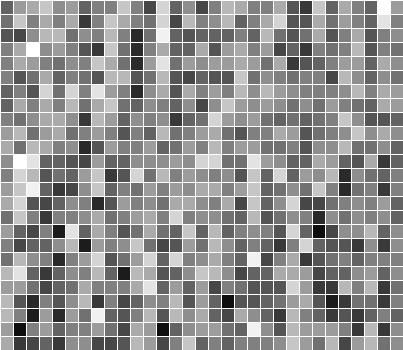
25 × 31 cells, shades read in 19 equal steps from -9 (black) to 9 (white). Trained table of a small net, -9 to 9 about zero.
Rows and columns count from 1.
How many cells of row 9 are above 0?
14
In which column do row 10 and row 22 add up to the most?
1
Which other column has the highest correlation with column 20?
26
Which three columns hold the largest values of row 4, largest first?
3, 9, 28
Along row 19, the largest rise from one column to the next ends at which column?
20
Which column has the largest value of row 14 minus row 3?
2
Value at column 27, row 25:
-4
